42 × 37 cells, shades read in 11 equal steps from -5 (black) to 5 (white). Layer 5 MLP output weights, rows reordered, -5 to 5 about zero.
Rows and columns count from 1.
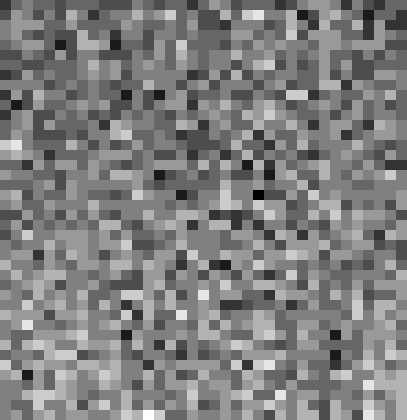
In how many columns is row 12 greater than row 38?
8
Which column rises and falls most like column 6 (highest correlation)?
37
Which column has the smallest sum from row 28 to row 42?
30
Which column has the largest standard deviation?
25
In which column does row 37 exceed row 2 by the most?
34
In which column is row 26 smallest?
4
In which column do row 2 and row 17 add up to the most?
24
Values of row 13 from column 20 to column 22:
0 1 -1
